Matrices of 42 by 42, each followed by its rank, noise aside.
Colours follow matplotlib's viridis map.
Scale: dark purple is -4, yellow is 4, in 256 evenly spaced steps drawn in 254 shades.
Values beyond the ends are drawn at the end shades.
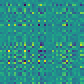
two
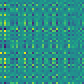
one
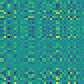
two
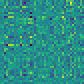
four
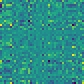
four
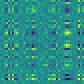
one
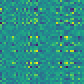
two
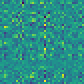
three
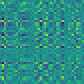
two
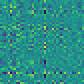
three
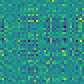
three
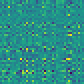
four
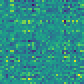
four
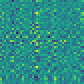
three
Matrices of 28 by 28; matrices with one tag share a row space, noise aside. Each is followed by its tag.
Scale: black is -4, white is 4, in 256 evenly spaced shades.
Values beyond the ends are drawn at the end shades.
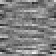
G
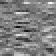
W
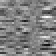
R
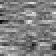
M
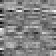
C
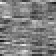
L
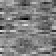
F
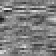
L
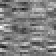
L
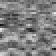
M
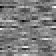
F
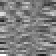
R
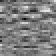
F
